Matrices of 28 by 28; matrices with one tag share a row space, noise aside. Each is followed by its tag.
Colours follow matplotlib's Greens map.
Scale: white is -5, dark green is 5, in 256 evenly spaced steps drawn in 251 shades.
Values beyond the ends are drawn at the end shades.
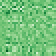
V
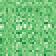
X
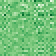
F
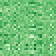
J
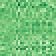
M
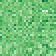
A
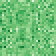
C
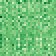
X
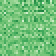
F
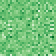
C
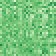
A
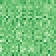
X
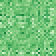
C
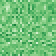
V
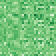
F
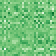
F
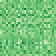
X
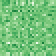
V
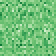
X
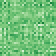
F
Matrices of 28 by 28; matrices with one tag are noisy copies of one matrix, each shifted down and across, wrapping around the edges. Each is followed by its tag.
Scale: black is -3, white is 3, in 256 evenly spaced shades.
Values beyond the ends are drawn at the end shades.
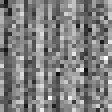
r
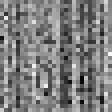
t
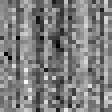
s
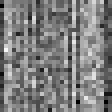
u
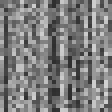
t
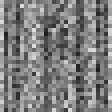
r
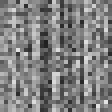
t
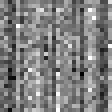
s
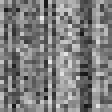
u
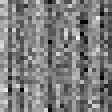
r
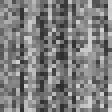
s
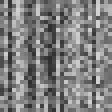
s
